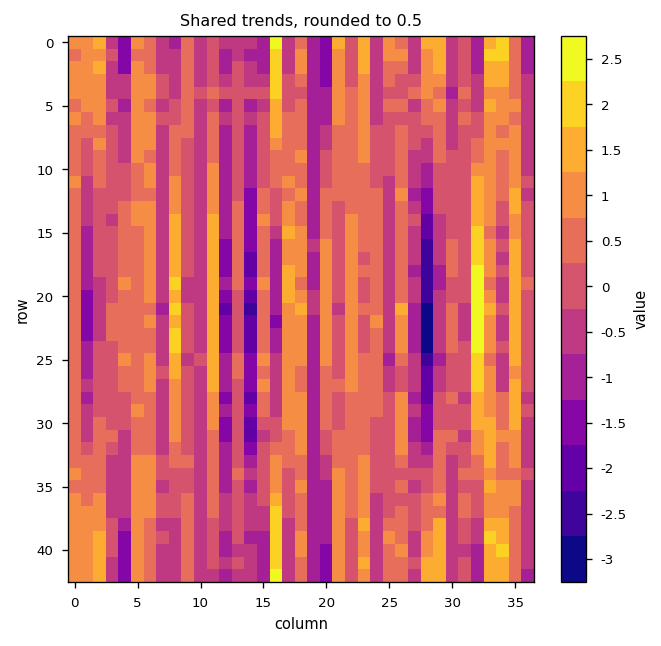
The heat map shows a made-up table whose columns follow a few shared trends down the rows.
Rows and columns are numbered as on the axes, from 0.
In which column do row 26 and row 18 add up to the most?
32
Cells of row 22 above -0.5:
23
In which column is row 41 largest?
16
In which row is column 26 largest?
21
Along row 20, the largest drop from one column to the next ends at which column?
12
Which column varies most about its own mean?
28
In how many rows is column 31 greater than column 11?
1
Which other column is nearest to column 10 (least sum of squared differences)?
7
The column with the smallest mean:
14
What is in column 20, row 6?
-1
